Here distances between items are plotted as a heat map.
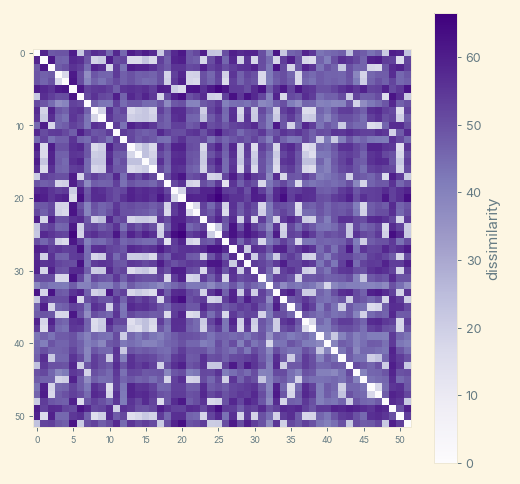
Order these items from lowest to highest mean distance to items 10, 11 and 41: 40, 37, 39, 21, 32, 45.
39, 32, 40, 45, 21, 37
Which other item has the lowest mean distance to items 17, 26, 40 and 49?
32
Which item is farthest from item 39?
49
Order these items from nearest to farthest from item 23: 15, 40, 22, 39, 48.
15, 40, 39, 22, 48
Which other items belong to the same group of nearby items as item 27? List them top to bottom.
29
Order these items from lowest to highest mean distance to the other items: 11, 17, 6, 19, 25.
17, 6, 25, 11, 19
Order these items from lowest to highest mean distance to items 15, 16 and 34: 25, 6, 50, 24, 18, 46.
50, 24, 6, 25, 18, 46
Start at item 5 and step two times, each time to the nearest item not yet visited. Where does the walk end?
19
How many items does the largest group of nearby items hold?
14
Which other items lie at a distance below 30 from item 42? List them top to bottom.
2, 10, 35, 46, 47
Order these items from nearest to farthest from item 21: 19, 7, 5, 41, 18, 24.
18, 7, 24, 41, 19, 5
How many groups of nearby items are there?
10
